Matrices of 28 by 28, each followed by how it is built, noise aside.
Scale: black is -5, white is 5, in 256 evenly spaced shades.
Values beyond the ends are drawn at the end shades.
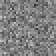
repeating rows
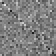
diagonal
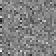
uneven columns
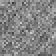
Hankel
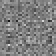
low rank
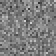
noise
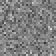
noise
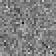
diagonal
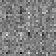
low rank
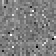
sparse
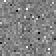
sparse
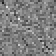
diagonal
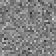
noise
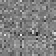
low rank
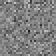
low rank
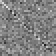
diagonal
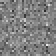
uneven columns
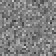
noise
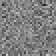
low rank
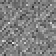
Hankel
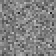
repeating rows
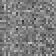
repeating rows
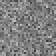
noise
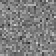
noise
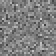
noise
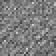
Hankel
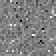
sparse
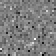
sparse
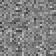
repeating rows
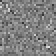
diagonal
